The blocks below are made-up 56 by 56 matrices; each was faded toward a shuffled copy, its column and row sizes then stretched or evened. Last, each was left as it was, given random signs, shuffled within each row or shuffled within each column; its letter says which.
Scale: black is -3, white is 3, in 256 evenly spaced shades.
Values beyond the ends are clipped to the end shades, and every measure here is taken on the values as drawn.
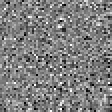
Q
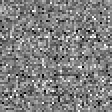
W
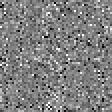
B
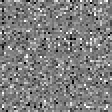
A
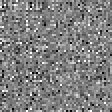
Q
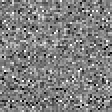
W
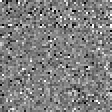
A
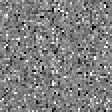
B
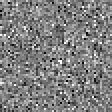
B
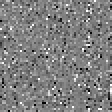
B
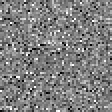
W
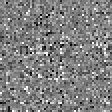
A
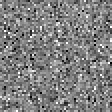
B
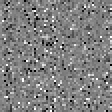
B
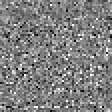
W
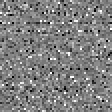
W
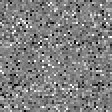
W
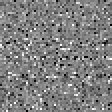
W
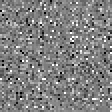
A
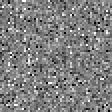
B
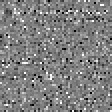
W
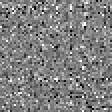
A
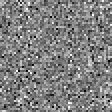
B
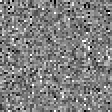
B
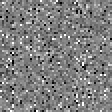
B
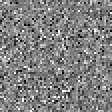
A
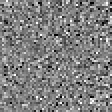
Q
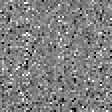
B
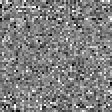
W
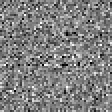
W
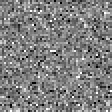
W
